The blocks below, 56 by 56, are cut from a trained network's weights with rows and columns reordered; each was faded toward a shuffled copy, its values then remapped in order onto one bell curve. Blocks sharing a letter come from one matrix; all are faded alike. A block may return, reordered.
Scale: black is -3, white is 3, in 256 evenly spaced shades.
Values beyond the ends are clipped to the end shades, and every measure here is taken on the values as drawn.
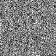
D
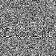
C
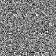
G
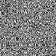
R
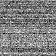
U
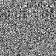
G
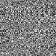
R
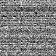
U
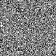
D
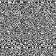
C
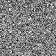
D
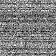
U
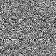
G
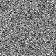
D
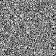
D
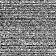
U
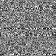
C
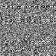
C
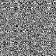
R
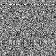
G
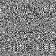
R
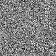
D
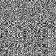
R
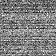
U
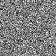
D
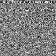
C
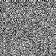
G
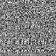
R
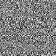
C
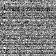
U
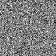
G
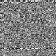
C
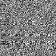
R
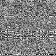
C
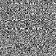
R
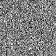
D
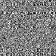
R
